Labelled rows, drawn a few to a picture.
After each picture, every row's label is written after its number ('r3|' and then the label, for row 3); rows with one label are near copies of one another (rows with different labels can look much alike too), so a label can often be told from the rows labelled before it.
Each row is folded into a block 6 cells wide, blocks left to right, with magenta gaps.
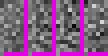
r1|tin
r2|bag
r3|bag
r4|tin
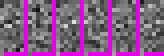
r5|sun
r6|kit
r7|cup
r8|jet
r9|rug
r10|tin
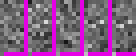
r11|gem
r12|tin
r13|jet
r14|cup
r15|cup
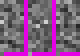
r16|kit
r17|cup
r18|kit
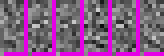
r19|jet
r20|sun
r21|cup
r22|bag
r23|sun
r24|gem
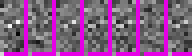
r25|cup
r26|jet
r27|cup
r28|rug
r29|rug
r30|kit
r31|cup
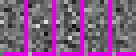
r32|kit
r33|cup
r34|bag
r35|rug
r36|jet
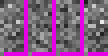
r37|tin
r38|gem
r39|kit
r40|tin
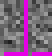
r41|jet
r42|gem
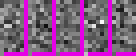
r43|sun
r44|bag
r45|kit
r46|cup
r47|kit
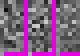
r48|jet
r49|rug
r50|tin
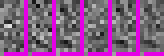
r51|sun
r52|gem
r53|jet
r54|tin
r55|jet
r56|jet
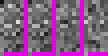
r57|tin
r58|tin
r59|sun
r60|jet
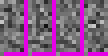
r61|kit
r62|bag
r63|gem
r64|sun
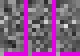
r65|jet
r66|rug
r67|cup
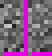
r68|sun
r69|tin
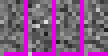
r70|bag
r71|cup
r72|kit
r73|bag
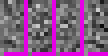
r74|jet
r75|tin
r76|sun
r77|bag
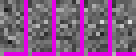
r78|jet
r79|tin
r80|rug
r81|tin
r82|cup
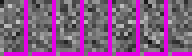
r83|tin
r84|gem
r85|jet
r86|kit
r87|tin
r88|gem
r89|jet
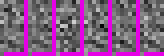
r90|kit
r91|bag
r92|rug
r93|bag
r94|gem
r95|gem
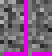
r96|kit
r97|bag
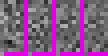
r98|jet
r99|rug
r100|sun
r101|sun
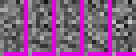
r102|rug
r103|bag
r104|bag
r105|gem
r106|rug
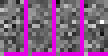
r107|rug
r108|sun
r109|tin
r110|cup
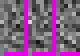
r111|bag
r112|jet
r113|gem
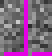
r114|tin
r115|bag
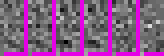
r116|gem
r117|kit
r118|jet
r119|jet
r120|rug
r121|cup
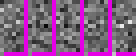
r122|tin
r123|bag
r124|kit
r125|rug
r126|cup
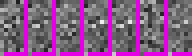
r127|rug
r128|sun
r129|tin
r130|cup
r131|cup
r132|kit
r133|cup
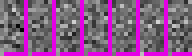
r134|bag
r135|rug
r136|tin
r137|kit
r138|tin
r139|cup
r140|rug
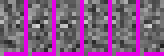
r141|jet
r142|sun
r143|sun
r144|kit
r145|kit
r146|sun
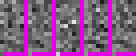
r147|kit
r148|jet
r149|cup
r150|bag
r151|bag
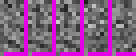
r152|gem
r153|kit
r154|kit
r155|tin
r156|sun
